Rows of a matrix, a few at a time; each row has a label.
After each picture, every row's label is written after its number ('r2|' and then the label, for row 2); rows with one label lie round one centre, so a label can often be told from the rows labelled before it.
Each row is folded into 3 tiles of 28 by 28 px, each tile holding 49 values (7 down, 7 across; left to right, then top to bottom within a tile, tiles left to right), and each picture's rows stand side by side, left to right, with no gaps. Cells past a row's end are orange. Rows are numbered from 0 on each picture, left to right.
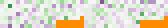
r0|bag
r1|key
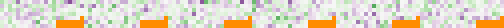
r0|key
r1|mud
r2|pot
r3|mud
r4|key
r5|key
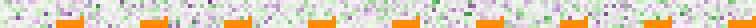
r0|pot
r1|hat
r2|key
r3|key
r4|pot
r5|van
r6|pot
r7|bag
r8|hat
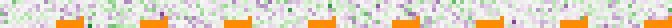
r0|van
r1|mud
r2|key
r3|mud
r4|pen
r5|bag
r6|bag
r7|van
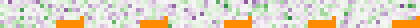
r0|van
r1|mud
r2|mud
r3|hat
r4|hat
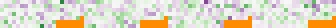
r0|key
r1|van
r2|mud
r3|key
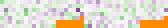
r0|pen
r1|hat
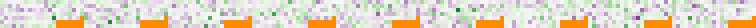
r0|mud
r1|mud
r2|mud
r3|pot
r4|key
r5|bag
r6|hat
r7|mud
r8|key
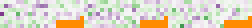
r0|mud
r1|mud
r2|van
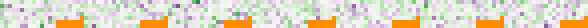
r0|mud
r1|pot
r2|mud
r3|key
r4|bag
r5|pot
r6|van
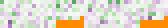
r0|bag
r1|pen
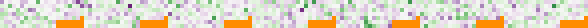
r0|pot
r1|mud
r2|bag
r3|key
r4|mud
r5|van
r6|mud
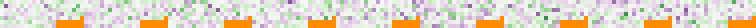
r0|mud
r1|bag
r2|pen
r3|hat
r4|hat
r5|van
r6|mud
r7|hat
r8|mud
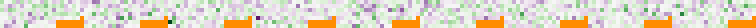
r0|key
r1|hat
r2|bag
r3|mud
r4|van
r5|van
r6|hat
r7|pen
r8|hat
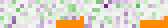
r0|pot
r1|key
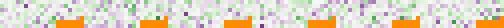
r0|pen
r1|bag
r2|van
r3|bag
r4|hat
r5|van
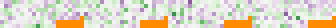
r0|mud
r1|mud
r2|pot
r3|pot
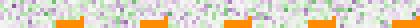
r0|key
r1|van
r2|van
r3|key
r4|key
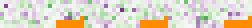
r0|mud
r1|pot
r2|van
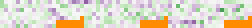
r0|pen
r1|pot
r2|hat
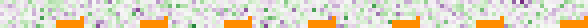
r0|mud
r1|pen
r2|pen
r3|pen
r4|key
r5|key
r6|key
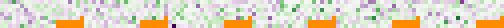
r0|key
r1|bag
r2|hat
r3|key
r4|hat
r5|key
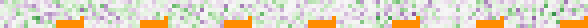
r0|hat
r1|key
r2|pot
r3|mud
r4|mud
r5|mud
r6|van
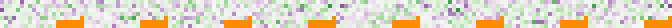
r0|pot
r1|hat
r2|mud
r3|key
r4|mud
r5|mud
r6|pot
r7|pot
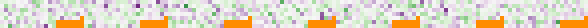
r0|pen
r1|pot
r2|mud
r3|hat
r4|mud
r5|pot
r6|van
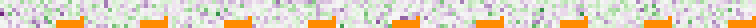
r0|bag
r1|pot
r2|pen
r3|key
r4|pen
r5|key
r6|bag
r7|pen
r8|van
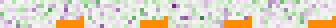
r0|van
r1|bag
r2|mud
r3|bag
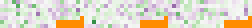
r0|key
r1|key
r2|mud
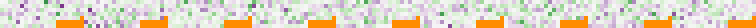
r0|key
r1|pen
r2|van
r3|bag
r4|mud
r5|van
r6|van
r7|bag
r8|bag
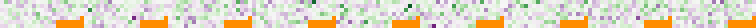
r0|hat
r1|key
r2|van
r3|key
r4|hat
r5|key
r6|mud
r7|mud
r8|key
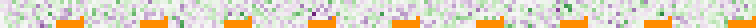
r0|van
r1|van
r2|bag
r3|van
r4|van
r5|hat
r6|pen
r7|key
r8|van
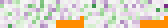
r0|van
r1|pot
